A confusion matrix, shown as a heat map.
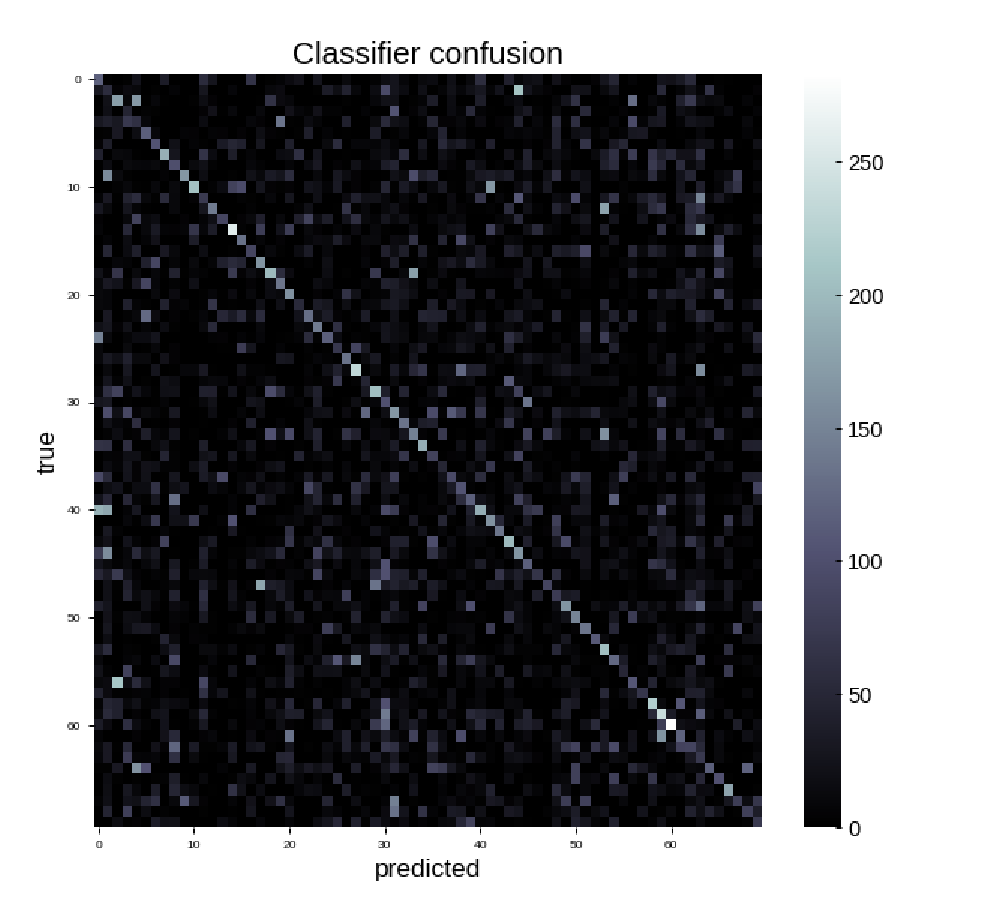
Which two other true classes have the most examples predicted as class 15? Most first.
10, 25
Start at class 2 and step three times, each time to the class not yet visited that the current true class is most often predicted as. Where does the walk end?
5
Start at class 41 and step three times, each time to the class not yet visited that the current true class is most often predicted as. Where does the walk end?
3
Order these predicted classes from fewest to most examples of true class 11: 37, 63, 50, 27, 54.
37, 27, 54, 50, 63
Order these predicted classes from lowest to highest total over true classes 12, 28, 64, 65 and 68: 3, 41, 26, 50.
41, 26, 3, 50
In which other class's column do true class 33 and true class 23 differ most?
53
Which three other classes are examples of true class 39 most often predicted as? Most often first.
8, 54, 44
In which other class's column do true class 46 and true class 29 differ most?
18
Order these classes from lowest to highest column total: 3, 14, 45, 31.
14, 45, 3, 31
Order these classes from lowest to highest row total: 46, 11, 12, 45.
45, 12, 46, 11
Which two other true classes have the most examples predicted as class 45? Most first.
30, 33
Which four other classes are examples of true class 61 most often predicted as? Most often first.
59, 20, 38, 33
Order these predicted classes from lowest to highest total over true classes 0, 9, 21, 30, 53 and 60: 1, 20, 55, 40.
55, 20, 40, 1
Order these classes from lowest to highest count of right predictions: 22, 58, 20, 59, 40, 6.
6, 22, 20, 40, 58, 59
